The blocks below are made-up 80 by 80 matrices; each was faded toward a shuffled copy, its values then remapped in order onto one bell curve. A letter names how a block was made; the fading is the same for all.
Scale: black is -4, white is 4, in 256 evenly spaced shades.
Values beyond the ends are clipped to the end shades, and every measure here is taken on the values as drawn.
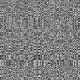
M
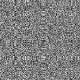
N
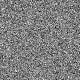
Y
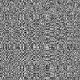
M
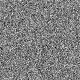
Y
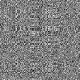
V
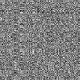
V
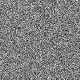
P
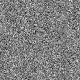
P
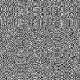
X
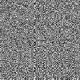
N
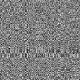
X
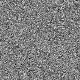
P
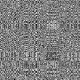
M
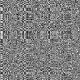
M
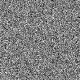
P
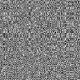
X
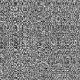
V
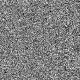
P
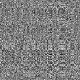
V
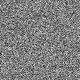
Y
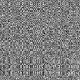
M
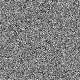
Y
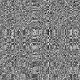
M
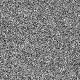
Y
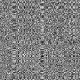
M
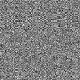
V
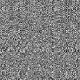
N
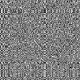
M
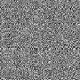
V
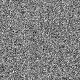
P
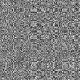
X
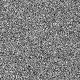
Y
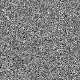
P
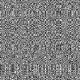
M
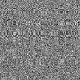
V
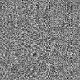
N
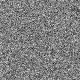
Y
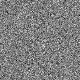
P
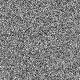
Y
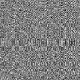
X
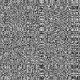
X
